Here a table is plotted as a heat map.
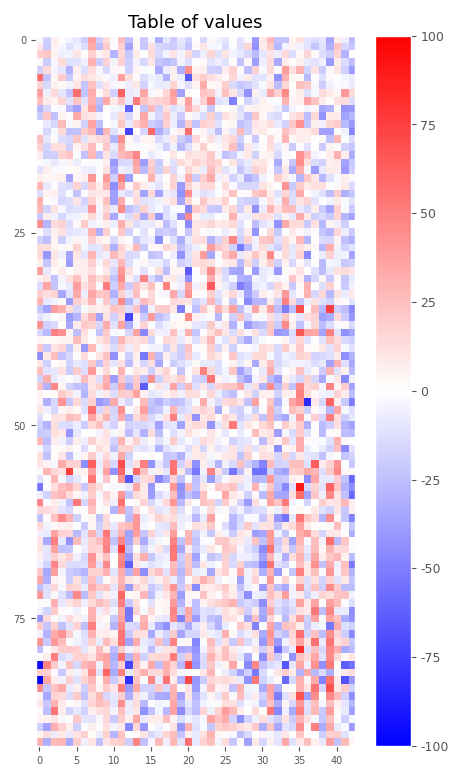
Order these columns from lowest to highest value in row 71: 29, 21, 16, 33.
21, 33, 16, 29
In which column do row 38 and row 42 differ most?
39
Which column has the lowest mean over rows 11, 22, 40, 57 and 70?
42
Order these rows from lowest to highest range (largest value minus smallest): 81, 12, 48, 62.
48, 62, 12, 81
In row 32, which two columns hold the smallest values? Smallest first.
27, 28
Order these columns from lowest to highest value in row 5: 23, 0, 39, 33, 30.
30, 39, 23, 33, 0
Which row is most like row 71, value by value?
49
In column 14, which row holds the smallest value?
45
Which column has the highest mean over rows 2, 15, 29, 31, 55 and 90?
11
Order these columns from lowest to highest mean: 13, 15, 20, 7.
15, 20, 13, 7
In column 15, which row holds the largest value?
12
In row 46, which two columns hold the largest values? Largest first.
35, 13
